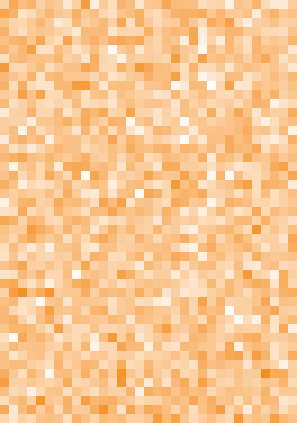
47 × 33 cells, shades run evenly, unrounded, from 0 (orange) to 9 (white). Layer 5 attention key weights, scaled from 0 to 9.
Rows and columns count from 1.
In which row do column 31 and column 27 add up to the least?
47
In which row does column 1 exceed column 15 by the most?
13
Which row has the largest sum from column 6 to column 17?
6
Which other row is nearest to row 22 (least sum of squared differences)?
44
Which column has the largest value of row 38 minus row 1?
2
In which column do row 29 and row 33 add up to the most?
23
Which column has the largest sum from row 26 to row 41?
31
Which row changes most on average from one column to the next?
20
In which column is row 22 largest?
16
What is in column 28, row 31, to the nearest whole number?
1
